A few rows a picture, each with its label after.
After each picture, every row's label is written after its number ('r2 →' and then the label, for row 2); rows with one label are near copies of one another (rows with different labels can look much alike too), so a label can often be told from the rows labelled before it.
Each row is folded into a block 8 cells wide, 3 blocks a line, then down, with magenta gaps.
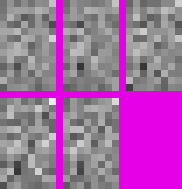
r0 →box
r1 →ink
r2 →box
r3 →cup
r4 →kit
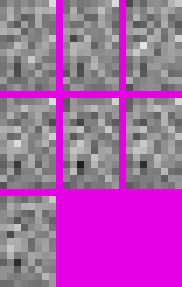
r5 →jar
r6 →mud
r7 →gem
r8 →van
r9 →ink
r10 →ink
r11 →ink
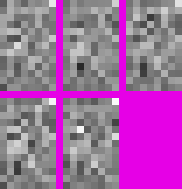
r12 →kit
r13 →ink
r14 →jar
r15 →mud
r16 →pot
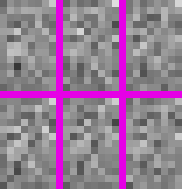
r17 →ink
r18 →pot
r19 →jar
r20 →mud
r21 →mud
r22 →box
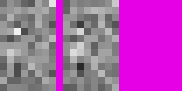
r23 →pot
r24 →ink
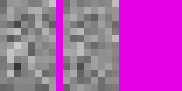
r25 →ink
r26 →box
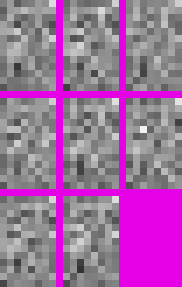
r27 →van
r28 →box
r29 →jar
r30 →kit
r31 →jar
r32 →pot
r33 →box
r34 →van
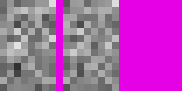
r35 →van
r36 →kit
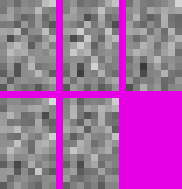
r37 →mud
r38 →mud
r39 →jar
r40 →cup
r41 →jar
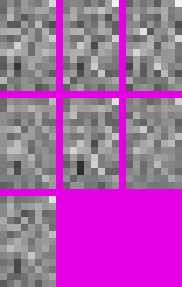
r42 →gem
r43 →cup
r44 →pot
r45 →ink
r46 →cup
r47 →pot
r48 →jar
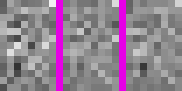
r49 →kit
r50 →pot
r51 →ink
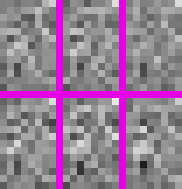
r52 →mud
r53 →kit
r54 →jar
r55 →gem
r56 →van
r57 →ink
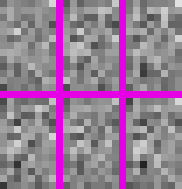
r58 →pot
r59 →box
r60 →jar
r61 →box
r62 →kit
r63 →ink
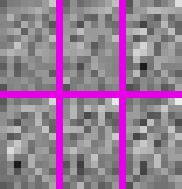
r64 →gem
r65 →box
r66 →ink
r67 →ink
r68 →jar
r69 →mud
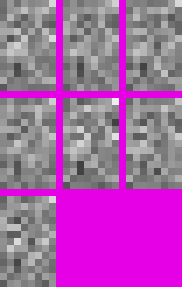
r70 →van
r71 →jar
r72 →cup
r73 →jar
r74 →van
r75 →box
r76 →kit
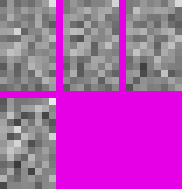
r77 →pot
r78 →kit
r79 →cup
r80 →box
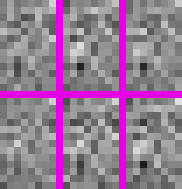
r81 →jar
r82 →ink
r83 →ink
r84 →gem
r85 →gem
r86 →ink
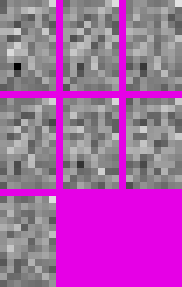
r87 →ink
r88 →mud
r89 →cup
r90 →mud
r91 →cup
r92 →box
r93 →pot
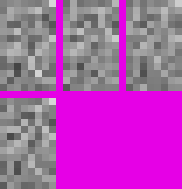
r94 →cup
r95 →box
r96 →jar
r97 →mud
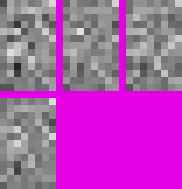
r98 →ink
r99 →pot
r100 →cup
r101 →van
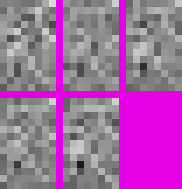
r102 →mud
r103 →cup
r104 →ink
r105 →van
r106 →ink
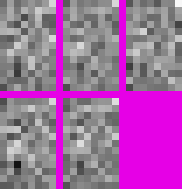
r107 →jar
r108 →box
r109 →pot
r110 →ink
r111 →van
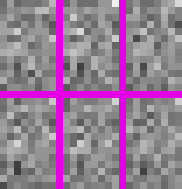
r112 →box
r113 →pot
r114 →mud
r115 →van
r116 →kit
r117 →jar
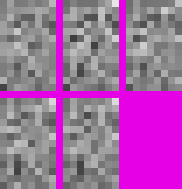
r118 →box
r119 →mud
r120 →box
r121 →jar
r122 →jar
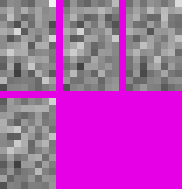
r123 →pot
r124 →box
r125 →jar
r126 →kit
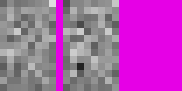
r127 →pot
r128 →ink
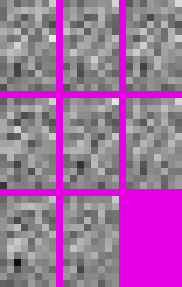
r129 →van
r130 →jar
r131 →gem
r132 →box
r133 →cup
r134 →jar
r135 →ink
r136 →jar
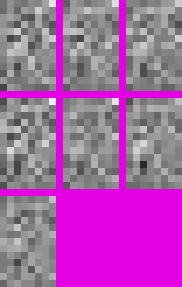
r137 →mud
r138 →kit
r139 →van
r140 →kit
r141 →cup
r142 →ink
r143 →box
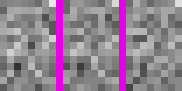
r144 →cup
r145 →cup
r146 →kit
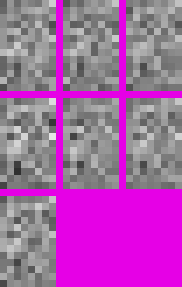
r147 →gem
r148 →gem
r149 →van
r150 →van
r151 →ink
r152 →van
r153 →box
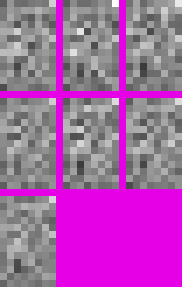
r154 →box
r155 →pot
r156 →jar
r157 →kit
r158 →kit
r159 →kit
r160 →van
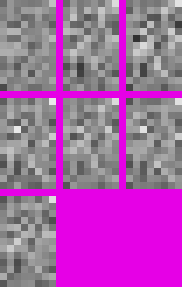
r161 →box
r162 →jar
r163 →mud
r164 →pot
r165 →mud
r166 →pot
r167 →gem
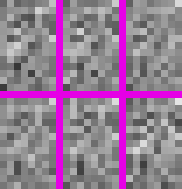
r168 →box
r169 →box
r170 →kit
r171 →jar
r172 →jar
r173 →gem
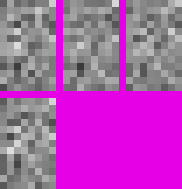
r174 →box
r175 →cup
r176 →mud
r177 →gem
